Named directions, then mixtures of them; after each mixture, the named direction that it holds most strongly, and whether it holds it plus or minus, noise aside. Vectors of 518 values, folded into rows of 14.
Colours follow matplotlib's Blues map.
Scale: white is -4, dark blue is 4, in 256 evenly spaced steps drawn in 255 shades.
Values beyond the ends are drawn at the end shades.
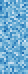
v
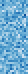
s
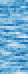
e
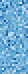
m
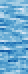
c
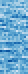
c, plus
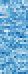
e, minus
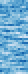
e, plus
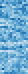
c, minus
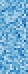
s, minus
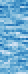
e, plus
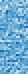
m, minus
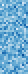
s, minus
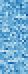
v, minus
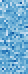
m, minus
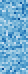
m, minus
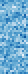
s, plus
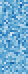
v, minus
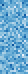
s, plus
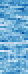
c, minus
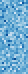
m, plus
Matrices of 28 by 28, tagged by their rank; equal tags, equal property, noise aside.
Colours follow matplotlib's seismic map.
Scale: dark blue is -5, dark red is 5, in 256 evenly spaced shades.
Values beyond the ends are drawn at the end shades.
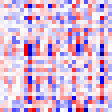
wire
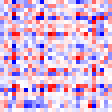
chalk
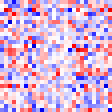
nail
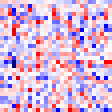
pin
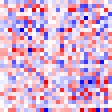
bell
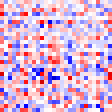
bell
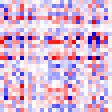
chalk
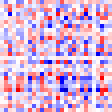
chalk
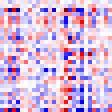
wire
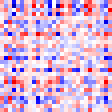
chalk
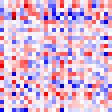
bell
